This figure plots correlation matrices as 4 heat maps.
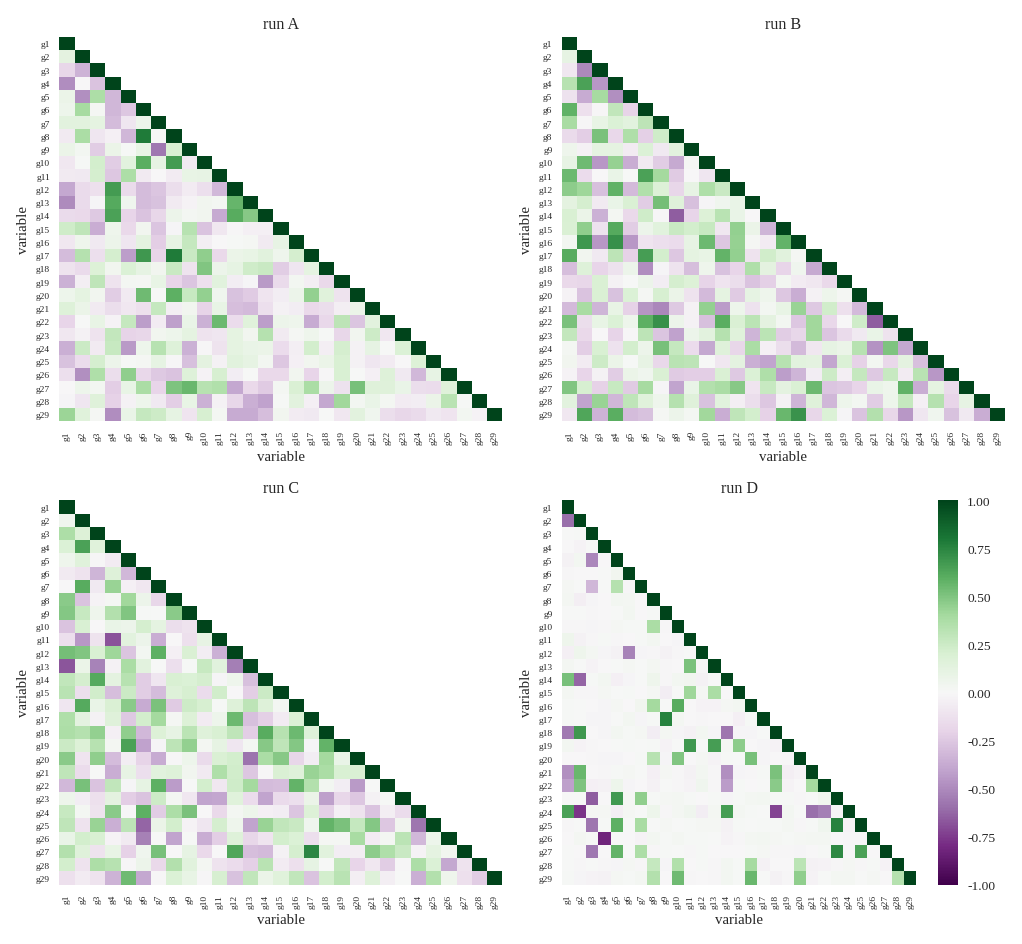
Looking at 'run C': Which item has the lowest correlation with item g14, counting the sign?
g23
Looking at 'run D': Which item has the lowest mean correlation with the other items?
g3
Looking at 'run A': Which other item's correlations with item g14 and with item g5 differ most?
g4
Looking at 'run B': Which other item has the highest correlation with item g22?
g7
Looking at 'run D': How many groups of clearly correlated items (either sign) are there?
7
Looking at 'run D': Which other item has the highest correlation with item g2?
g18
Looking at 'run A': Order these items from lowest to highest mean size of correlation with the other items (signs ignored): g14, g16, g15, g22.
g16, g15, g22, g14
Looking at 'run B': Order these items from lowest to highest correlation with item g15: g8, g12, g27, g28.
g28, g27, g8, g12
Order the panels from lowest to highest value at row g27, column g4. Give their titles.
run A, run D, run C, run B
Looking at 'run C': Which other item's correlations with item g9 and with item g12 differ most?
g5
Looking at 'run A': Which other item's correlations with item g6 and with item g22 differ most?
g8
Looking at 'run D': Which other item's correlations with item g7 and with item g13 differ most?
g19
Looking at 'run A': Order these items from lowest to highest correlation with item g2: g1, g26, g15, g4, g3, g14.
g26, g3, g14, g4, g1, g15
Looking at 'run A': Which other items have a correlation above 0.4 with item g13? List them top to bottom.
g4, g12, g14
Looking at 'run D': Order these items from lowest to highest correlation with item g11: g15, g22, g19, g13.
g22, g15, g13, g19
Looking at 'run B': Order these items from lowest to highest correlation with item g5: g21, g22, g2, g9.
g2, g21, g9, g22
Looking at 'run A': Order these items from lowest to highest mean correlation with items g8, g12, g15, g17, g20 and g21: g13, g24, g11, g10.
g11, g13, g24, g10
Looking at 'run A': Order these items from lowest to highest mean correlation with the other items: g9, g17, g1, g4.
g1, g4, g9, g17
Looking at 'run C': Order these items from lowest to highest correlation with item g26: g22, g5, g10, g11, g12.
g10, g11, g5, g22, g12
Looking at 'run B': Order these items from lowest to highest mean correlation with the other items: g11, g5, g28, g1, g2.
g5, g28, g2, g11, g1
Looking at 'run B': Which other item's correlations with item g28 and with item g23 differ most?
g8
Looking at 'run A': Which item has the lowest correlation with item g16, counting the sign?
g7
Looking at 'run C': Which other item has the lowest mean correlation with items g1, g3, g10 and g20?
g13
